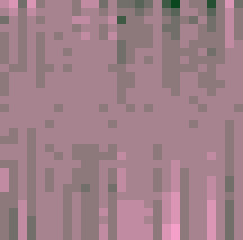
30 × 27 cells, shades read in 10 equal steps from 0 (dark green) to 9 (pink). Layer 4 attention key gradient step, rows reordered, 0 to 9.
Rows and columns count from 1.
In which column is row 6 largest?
26
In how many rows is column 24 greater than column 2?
13
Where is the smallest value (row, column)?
1, 20
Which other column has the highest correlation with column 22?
14
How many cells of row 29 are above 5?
17
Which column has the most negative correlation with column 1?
9
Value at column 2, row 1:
8
